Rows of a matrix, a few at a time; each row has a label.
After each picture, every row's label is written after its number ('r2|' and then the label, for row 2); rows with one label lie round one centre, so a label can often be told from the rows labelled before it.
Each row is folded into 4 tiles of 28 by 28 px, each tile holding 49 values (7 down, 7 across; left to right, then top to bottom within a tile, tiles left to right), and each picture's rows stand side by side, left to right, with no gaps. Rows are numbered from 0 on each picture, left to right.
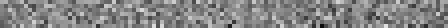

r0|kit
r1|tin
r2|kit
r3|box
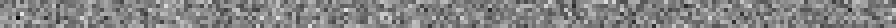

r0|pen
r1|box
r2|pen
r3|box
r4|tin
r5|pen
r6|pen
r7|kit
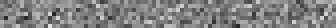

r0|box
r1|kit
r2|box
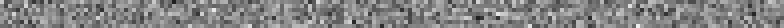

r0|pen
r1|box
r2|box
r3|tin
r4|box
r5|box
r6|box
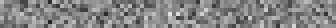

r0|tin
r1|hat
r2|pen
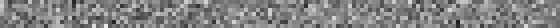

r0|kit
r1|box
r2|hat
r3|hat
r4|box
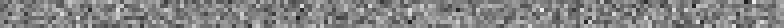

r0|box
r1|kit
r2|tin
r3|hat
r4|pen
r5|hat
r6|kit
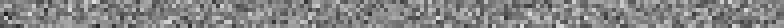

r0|kit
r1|kit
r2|hat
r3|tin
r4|pen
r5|tin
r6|tin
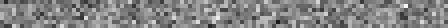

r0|hat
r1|kit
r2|box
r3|kit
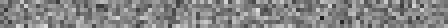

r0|box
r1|tin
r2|tin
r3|tin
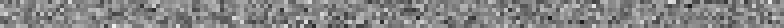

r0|box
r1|tin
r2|box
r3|kit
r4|box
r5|hat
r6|kit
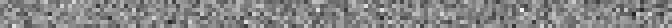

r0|pen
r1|pen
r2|kit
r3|kit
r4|kit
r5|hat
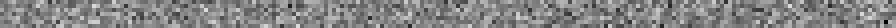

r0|box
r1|pen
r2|kit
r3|box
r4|box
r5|tin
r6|kit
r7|tin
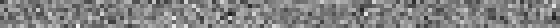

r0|box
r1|kit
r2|tin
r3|pen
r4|tin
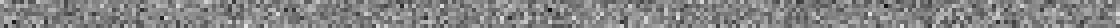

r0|pen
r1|box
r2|hat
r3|kit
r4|pen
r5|kit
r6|kit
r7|hat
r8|box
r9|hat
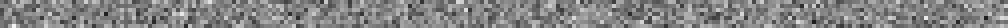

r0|box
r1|box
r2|pen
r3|pen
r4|tin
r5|hat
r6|tin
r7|kit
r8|kit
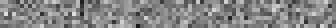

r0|hat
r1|tin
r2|tin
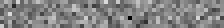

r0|pen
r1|pen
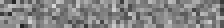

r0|tin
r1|tin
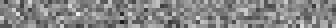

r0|kit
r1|box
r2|box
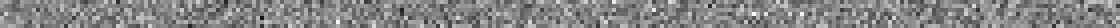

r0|pen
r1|tin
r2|hat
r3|pen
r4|box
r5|pen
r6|tin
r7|tin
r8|tin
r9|tin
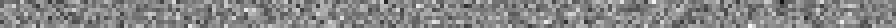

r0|hat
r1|box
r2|tin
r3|kit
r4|kit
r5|box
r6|box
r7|kit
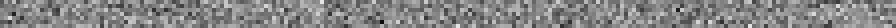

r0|box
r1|pen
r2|tin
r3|kit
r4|box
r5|box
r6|box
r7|kit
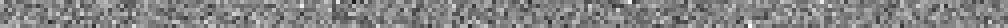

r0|tin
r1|pen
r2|tin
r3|tin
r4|tin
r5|kit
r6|box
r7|pen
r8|pen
